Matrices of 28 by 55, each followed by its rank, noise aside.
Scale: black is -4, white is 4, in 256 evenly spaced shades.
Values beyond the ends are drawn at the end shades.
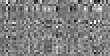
four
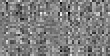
four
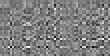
three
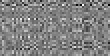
four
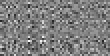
four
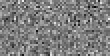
eight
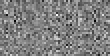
six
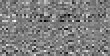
six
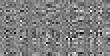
four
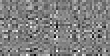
four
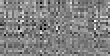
four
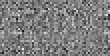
six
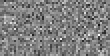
eight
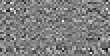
six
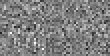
eight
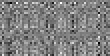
four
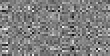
four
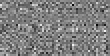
six
